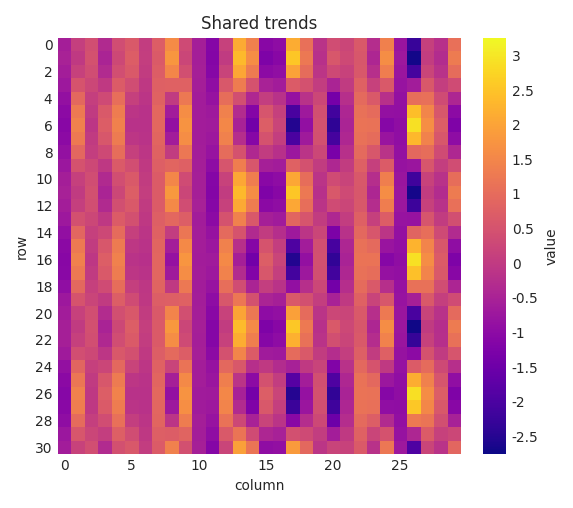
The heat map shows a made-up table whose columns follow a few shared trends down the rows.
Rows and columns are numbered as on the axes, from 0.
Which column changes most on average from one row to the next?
26
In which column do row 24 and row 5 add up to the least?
20
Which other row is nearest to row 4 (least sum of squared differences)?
18
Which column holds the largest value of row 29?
13
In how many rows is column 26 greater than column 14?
15
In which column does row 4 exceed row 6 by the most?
17
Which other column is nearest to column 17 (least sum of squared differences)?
14
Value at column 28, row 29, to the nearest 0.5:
0
